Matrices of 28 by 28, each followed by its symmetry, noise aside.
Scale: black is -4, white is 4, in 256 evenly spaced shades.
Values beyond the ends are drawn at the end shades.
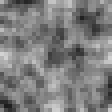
symmetric across the other diagonal.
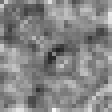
symmetric.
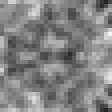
mirrored top to bottom.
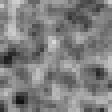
no symmetry.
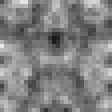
mirrored left to right.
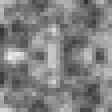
mirrored top to bottom.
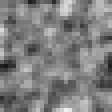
antisymmetric.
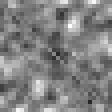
same after a half turn.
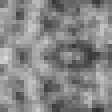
mirrored top to bottom.
